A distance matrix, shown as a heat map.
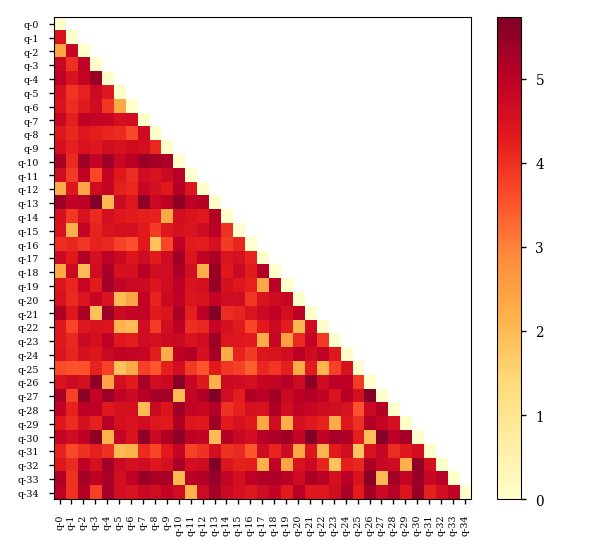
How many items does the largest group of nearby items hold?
6
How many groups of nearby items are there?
11
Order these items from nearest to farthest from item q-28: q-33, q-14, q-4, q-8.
q-14, q-4, q-8, q-33
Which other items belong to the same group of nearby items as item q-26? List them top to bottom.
q-4, q-13, q-30
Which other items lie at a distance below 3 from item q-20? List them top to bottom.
q-5, q-6, q-22, q-25, q-31
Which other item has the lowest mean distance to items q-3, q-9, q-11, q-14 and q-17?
q-24
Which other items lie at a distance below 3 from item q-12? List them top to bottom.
q-0, q-2, q-18
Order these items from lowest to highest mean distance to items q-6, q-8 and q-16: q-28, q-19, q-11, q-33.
q-11, q-19, q-28, q-33
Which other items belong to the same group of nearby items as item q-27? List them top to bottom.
q-10, q-33
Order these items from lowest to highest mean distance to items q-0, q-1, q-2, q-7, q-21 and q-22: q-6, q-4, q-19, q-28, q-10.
q-6, q-28, q-19, q-4, q-10
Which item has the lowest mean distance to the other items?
q-25
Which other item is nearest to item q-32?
q-23
